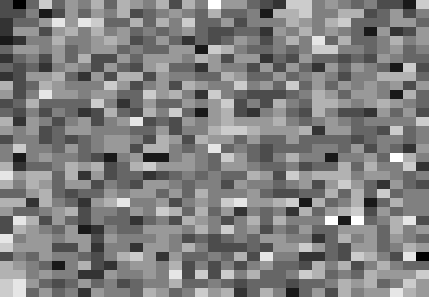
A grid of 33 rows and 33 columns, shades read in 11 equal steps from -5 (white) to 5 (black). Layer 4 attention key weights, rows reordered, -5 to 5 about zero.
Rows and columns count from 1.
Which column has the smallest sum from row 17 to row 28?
28
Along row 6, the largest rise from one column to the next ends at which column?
16
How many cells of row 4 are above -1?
21
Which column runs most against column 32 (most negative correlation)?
33
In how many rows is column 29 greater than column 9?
14
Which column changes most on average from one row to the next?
31
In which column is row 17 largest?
32
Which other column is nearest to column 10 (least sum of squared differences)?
19
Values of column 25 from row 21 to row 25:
2 1 -2 1 0
